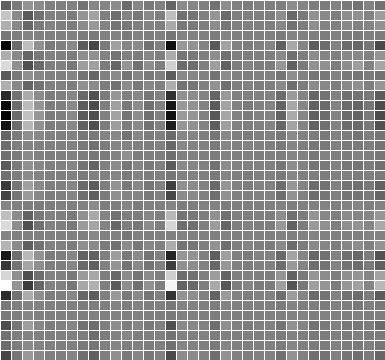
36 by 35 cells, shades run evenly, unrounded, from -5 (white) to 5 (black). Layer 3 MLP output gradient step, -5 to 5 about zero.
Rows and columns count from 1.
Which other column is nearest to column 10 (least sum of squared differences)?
5
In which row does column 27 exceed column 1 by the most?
29
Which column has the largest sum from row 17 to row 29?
3
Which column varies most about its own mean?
1
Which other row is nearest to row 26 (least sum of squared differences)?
13
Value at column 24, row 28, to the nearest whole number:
0
